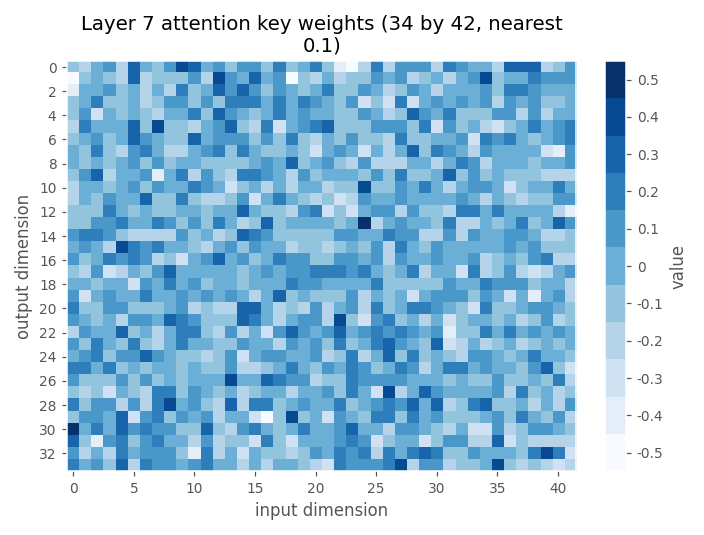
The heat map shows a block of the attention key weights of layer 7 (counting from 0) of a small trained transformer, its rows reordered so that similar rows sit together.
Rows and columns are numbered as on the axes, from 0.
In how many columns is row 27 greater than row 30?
13
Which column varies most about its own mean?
0
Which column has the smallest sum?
41
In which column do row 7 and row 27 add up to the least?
40
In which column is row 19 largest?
17
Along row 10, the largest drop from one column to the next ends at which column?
25
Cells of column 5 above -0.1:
24
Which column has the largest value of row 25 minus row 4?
39
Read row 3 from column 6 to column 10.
-0.2 -0.1 0.1 0.1 -0.1
